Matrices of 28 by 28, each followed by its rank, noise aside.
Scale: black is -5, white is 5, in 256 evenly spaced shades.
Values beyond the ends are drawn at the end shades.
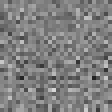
four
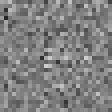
seven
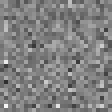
five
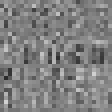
three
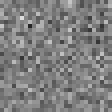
six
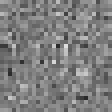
five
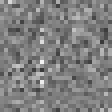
six
